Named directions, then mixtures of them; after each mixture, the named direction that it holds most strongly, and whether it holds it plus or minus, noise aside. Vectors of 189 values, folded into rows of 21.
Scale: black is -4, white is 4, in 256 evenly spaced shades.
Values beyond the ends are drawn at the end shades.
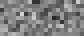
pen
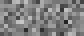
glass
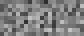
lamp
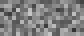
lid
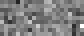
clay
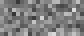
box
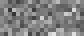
box, plus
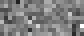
clay, plus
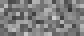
pen, minus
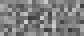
lamp, minus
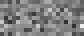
clay, plus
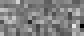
clay, minus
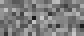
box, plus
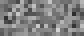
lid, minus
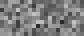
lid, plus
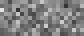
lid, minus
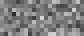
box, plus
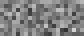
lid, minus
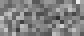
pen, plus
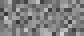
glass, minus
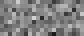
box, minus
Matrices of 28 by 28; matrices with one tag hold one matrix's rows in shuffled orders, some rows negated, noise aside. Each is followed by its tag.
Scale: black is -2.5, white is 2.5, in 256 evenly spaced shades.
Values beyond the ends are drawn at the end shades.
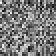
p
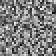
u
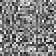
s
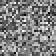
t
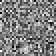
s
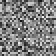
p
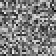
t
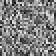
s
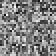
t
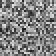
p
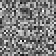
s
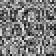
p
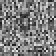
s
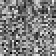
t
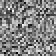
p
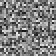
t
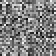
p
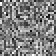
s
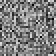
s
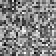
t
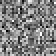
p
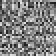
p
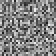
s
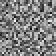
u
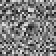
p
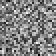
u
